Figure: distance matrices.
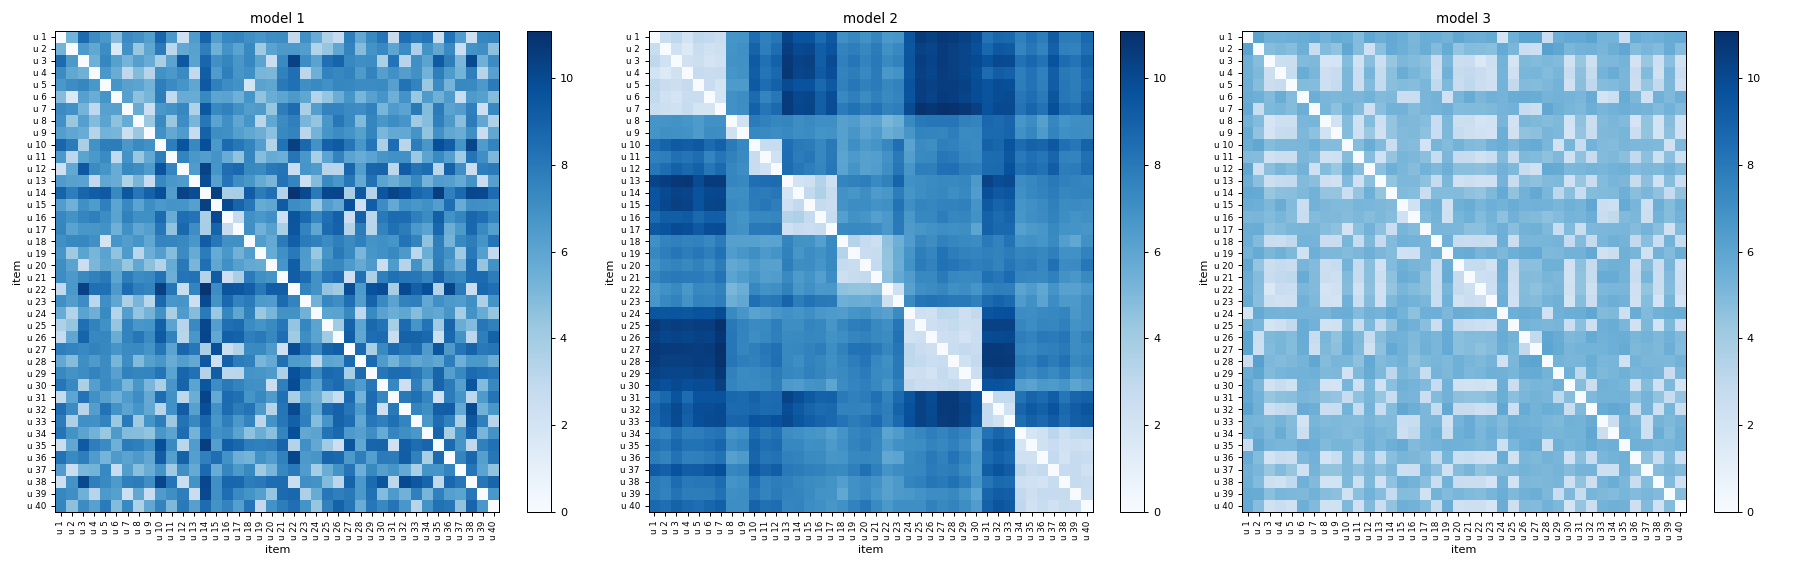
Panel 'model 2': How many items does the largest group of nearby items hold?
7
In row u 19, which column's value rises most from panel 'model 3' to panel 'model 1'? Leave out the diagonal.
u 16
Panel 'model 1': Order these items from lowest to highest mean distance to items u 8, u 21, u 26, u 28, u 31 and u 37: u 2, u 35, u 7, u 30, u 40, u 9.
u 2, u 35, u 9, u 40, u 7, u 30
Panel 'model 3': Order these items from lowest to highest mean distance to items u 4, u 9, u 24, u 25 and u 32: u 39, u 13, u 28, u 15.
u 13, u 28, u 39, u 15
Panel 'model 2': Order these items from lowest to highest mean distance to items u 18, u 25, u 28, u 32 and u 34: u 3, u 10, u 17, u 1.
u 17, u 10, u 1, u 3
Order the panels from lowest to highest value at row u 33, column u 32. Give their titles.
model 2, model 3, model 1
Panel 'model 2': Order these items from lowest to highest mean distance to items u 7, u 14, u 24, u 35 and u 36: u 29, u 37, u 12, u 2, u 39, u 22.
u 39, u 37, u 22, u 29, u 2, u 12
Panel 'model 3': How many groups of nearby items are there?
5
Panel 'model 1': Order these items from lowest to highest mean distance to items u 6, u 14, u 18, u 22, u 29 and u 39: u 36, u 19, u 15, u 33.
u 19, u 36, u 33, u 15
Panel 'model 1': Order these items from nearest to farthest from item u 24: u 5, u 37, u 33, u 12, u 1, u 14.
u 37, u 33, u 1, u 12, u 5, u 14
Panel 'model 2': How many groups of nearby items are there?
9
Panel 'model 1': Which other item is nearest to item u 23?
u 13
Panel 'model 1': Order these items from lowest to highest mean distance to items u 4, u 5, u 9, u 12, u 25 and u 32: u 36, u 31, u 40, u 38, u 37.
u 31, u 37, u 38, u 40, u 36
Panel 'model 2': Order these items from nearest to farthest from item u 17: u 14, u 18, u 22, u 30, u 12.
u 14, u 30, u 22, u 18, u 12
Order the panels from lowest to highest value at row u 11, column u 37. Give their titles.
model 1, model 3, model 2
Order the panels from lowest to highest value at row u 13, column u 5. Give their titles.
model 3, model 1, model 2
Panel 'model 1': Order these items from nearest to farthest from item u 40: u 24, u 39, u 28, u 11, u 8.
u 8, u 24, u 11, u 28, u 39
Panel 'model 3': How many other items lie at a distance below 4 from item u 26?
4
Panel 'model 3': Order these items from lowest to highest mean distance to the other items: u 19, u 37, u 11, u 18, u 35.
u 11, u 18, u 37, u 19, u 35
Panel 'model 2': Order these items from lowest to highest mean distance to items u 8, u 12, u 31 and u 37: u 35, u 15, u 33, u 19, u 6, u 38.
u 38, u 35, u 19, u 33, u 15, u 6
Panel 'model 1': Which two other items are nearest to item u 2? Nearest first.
u 6, u 37
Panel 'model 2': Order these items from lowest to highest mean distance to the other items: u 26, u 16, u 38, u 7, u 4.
u 38, u 16, u 26, u 4, u 7
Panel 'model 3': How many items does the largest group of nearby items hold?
18
